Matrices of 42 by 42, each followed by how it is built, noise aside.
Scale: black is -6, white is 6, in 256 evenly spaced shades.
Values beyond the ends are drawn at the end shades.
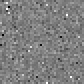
sparse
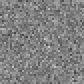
noise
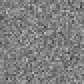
noise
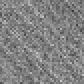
Toeplitz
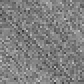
Toeplitz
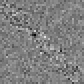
banded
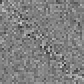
banded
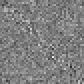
banded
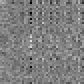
low rank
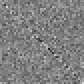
diagonal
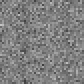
repeating rows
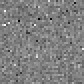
sparse
